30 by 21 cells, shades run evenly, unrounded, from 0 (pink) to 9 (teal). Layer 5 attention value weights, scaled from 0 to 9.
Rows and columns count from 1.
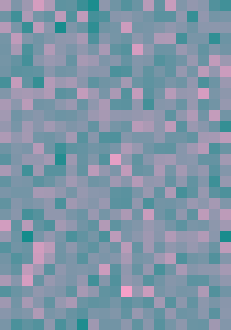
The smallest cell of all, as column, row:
12, 27
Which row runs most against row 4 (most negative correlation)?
30
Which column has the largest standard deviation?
3
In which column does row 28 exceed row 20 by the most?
14
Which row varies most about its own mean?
1
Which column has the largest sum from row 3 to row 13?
11
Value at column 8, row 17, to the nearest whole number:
4
